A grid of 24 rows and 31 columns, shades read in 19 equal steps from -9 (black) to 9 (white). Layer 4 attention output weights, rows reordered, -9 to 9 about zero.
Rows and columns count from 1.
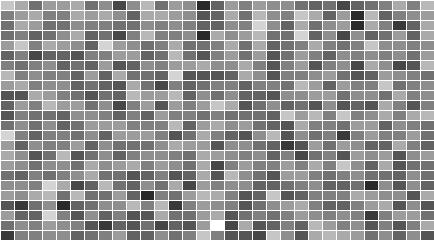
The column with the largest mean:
4
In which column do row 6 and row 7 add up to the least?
20
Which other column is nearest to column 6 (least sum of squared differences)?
14
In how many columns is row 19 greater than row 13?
10
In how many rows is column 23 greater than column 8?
12
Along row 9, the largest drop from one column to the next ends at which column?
29
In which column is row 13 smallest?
21
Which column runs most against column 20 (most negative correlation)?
18
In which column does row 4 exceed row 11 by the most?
22
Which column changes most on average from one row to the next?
25
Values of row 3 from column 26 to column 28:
-6 3 0
